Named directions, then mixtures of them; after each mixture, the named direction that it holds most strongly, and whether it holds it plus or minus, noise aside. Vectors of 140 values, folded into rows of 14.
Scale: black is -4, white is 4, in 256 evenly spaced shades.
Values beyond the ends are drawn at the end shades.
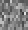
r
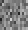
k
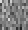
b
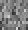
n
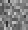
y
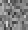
y, minus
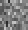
y, plus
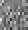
k, minus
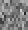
r, minus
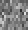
r, plus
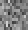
y, minus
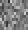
y, plus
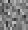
y, plus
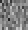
b, minus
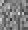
k, minus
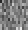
b, minus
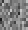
k, plus
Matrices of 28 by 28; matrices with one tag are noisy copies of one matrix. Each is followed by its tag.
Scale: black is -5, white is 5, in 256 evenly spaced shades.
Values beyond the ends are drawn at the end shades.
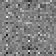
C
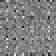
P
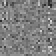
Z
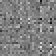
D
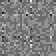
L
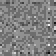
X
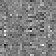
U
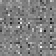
D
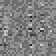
U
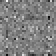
P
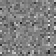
X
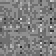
D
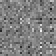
D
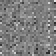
X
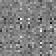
D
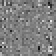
Z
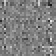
Z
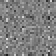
P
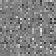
D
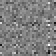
X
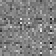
D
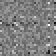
X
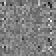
Z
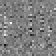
U
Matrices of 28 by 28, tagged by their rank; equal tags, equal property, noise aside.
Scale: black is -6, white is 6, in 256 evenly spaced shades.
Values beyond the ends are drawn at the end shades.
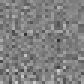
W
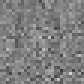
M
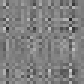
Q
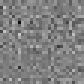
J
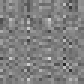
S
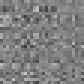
J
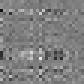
Q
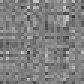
J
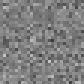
W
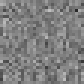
W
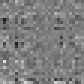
J
